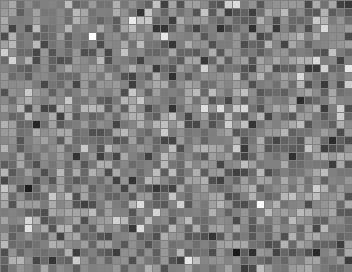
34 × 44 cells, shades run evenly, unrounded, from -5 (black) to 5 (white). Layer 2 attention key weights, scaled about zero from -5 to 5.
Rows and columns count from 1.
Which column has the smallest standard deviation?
3
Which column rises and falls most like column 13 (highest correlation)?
31
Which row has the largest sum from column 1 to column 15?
28
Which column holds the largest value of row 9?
44
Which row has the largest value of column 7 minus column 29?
25
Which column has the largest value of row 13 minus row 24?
4
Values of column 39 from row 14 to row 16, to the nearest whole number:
1 1 -2
